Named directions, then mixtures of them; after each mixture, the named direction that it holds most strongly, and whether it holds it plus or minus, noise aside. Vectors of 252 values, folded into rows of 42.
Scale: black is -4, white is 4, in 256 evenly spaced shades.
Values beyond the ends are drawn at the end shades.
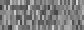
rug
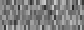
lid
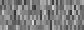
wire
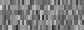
rug, minus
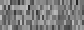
rug, minus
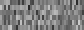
rug, minus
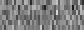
lid, plus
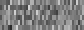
rug, plus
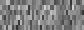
rug, minus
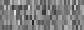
rug, plus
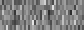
wire, plus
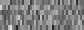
rug, minus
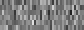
wire, plus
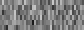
wire, minus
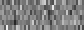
lid, plus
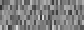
wire, plus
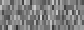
wire, minus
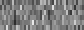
wire, plus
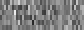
rug, plus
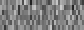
wire, minus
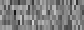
rug, minus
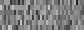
rug, minus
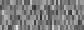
wire, plus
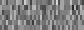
wire, minus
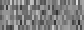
rug, plus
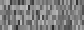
rug, minus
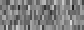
lid, plus
